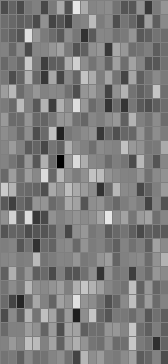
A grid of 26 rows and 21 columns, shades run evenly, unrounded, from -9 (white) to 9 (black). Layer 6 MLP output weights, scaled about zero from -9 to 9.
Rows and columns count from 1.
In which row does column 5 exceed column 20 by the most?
18
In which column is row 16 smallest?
14
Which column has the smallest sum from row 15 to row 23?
12
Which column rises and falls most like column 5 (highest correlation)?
17
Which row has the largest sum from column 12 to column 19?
8
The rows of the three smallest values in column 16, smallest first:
11, 7, 16
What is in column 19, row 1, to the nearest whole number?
5
